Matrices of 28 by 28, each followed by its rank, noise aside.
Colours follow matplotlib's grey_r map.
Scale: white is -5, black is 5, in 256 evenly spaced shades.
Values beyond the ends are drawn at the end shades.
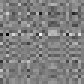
three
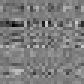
three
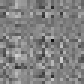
three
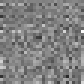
four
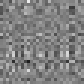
three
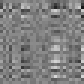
one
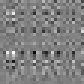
two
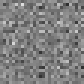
four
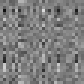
two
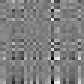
one
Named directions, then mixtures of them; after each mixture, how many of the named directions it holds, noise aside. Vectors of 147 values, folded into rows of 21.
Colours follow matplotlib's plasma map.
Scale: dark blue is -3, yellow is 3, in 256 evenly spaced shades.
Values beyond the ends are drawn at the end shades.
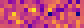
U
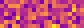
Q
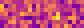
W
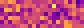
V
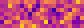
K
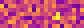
two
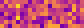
one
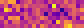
one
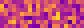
one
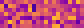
four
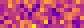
one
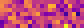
four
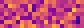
three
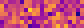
two
